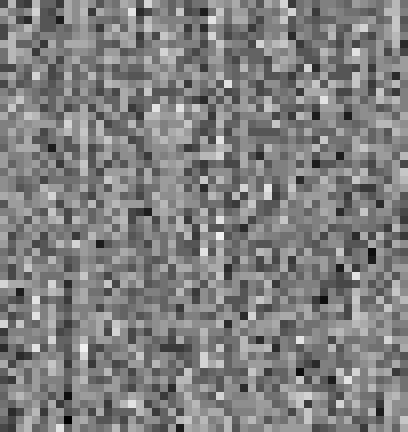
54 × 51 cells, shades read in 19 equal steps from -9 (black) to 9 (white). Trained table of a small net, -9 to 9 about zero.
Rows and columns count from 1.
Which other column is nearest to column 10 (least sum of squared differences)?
36
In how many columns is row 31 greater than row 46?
19
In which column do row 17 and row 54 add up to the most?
8
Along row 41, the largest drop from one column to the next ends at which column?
29
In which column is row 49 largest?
47
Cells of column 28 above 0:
37
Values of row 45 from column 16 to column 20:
1 -1 5 -2 0
